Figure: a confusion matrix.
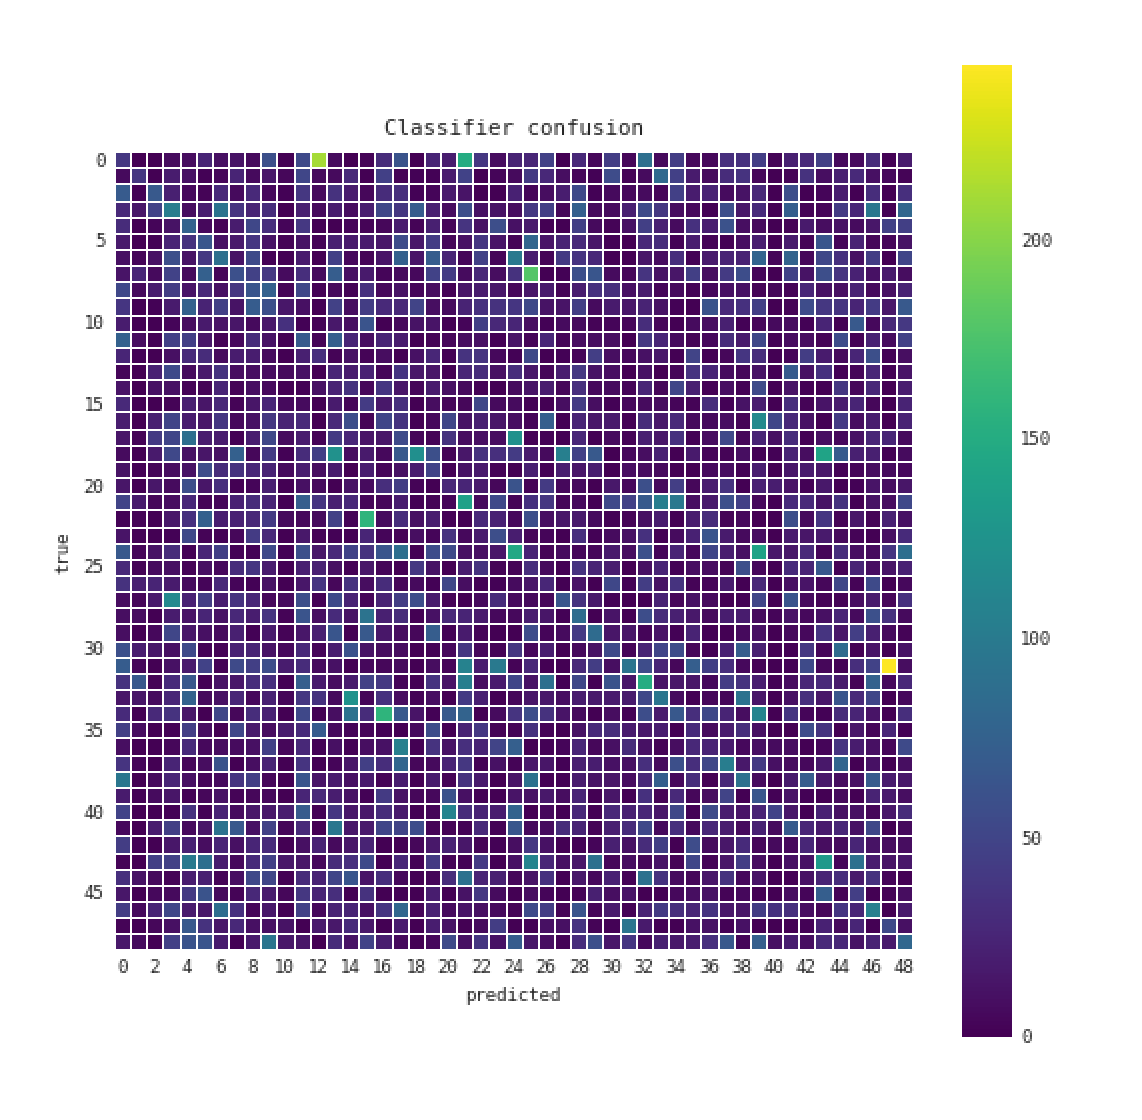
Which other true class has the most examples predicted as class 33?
21
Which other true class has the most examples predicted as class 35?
31
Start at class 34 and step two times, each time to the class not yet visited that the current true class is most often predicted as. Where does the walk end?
39
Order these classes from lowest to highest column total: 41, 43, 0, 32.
41, 43, 0, 32
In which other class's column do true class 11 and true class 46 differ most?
6
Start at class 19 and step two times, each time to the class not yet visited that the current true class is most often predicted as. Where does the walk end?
25
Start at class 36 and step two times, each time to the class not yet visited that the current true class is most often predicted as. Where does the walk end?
24
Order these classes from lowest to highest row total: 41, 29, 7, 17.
29, 17, 41, 7
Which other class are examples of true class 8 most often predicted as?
9
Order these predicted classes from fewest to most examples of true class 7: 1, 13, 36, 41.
36, 1, 41, 13
